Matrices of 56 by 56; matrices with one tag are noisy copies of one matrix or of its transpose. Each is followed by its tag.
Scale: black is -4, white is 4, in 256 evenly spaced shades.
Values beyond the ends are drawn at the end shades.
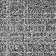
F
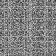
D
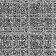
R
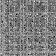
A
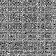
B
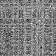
F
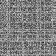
B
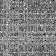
F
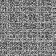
B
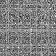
D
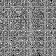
D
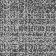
F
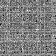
B
